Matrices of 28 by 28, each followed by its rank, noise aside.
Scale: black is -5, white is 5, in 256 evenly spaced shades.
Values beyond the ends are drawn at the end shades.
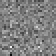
eight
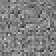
eight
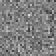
eight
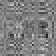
two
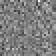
six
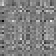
two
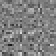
four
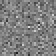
eight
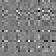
two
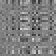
two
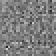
six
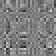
three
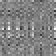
two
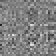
four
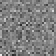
six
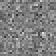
six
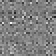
four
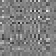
three
